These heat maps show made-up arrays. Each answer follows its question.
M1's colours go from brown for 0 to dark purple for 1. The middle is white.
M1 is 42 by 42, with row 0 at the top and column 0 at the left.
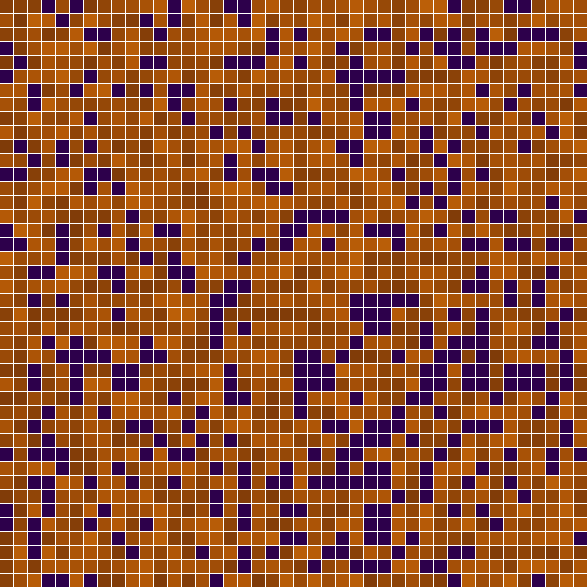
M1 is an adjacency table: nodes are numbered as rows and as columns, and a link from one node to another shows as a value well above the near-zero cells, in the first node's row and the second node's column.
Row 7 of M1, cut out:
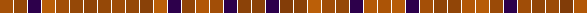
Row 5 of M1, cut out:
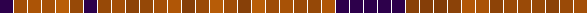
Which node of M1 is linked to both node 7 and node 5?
node 25
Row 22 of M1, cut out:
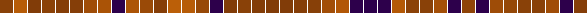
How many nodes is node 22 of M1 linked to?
8
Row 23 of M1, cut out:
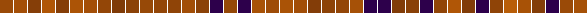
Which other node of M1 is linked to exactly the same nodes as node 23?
node 9
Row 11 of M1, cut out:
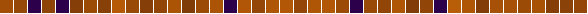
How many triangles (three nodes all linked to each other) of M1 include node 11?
4
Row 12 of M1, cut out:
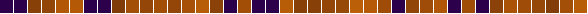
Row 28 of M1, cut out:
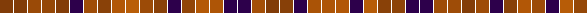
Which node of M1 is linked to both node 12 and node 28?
node 16
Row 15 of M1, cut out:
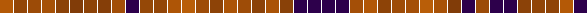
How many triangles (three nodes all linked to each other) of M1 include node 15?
2
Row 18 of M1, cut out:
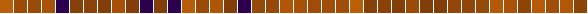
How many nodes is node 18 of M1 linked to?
4
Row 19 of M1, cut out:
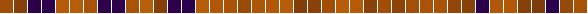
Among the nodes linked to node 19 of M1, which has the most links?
node 34
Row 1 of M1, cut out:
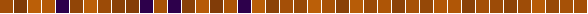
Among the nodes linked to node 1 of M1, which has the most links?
node 17
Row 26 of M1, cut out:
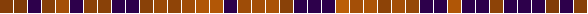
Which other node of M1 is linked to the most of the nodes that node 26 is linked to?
node 27
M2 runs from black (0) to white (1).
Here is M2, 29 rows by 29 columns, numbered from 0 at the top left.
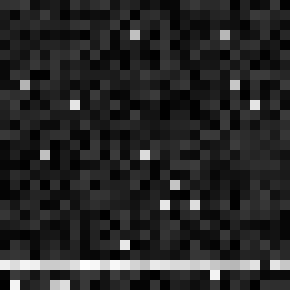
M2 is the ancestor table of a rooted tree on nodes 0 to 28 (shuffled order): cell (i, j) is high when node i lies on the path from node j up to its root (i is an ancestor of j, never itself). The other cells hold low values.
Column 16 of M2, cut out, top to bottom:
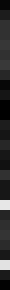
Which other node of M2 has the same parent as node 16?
19
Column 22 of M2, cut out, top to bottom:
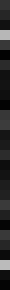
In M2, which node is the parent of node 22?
3
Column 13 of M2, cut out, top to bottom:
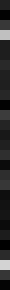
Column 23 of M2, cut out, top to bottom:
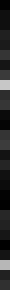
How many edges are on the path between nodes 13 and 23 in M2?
4
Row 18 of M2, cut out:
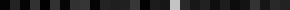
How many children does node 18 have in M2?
1
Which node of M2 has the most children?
26
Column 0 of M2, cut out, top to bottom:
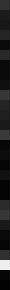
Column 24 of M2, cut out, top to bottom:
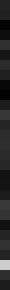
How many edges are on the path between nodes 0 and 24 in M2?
2
